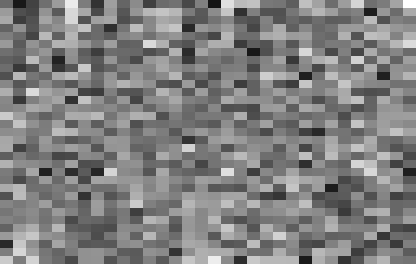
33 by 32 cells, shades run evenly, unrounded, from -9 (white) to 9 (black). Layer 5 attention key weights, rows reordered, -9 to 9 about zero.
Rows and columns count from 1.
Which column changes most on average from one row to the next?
24
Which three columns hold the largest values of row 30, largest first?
30, 8, 17
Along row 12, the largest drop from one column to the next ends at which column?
3
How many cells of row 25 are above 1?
14
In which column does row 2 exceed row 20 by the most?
19
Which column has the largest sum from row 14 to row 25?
27
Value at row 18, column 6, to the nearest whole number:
3
